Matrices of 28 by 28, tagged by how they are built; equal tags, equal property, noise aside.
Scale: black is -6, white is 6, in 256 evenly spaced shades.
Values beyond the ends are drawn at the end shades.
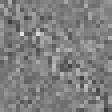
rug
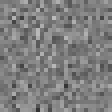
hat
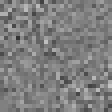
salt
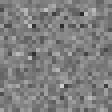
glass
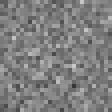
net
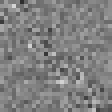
salt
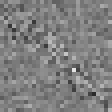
rug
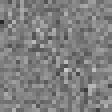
salt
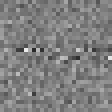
glass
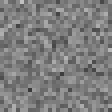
net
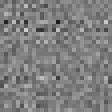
hat
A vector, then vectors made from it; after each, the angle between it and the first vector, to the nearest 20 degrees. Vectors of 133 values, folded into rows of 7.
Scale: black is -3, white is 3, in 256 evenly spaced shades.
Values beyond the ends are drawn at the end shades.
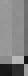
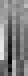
80 degrees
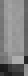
20 degrees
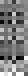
120 degrees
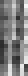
120 degrees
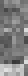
140 degrees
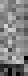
40 degrees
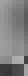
20 degrees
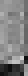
20 degrees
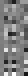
100 degrees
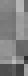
40 degrees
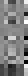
60 degrees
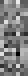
80 degrees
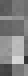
60 degrees
